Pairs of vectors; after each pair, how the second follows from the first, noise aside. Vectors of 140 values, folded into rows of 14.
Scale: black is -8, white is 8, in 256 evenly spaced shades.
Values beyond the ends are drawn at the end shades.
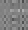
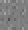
reversed, negated, partly zeroed.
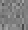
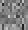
scaled up.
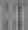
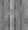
wrapped around, negated.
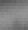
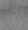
wrapped around, shrunk.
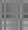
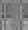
copied.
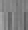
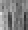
scaled up.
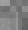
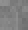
shrunk.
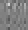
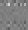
partly zeroed.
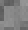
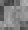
scaled up.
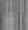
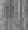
wrapped around, negated.
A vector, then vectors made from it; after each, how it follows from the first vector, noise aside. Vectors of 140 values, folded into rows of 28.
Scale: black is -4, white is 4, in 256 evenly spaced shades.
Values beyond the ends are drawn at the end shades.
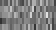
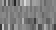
wrapped around, negated, partly zeroed.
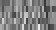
wrapped around.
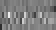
reversed, partly zeroed.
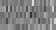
wrapped around, negated, partly zeroed.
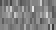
partly zeroed.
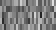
wrapped around.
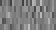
partly zeroed.
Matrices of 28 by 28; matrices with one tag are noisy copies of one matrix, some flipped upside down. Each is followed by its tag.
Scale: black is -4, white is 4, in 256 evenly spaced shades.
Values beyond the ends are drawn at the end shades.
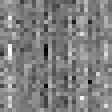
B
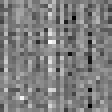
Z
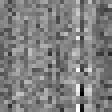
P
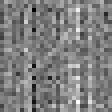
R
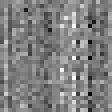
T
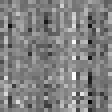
T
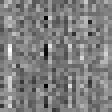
B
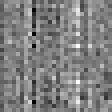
R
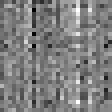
R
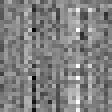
R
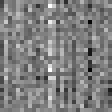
Z
